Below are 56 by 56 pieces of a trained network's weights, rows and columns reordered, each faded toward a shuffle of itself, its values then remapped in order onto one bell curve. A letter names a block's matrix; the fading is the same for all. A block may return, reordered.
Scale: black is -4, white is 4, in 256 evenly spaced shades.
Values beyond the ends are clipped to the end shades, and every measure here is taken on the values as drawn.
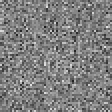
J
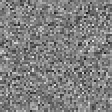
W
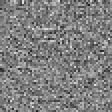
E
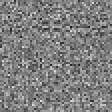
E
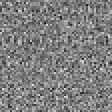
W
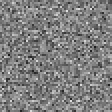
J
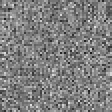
E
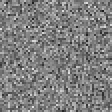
J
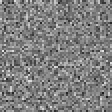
E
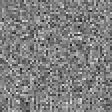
E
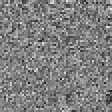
J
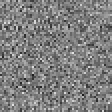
W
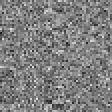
E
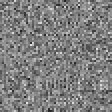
E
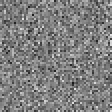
E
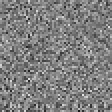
W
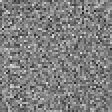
J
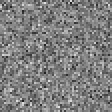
J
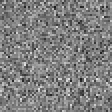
W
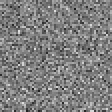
W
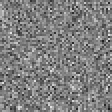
J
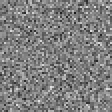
J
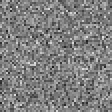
J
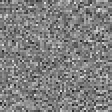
E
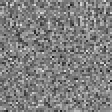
E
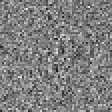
J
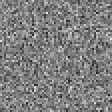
E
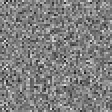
J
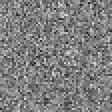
J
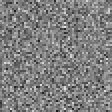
E
